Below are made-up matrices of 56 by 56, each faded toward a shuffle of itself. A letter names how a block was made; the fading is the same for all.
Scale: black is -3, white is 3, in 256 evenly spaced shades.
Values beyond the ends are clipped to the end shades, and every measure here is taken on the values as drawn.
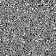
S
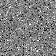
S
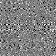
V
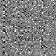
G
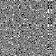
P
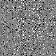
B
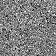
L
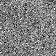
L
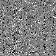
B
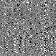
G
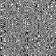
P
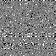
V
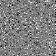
G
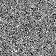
L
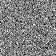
L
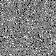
S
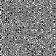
G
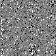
B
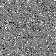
S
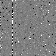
B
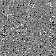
B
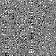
G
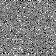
S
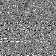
S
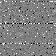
V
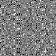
P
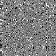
G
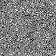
S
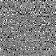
V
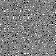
G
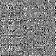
P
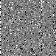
B
